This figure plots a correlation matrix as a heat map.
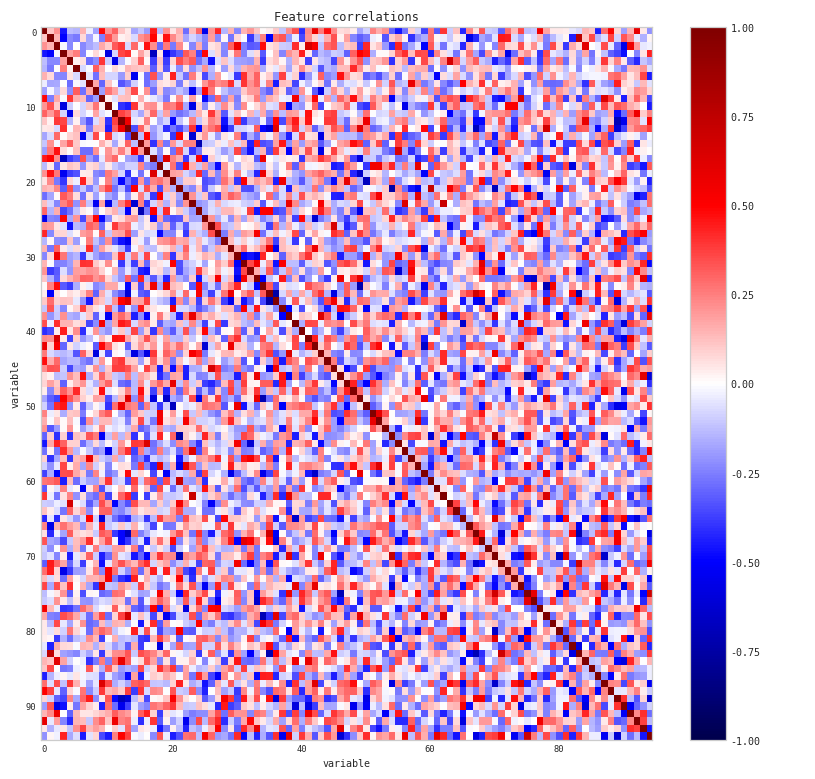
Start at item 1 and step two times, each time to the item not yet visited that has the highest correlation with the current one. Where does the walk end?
71
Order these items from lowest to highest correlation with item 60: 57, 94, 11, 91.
57, 94, 11, 91
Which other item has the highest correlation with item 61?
94
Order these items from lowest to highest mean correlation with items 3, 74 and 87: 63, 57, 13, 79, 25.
25, 57, 79, 13, 63
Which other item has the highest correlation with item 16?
55
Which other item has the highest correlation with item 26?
45
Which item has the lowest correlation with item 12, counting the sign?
89
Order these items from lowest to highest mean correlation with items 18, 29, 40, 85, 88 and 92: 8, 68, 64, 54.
64, 8, 54, 68
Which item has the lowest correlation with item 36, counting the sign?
35
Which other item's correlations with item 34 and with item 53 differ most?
78
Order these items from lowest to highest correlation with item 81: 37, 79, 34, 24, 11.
37, 79, 34, 11, 24
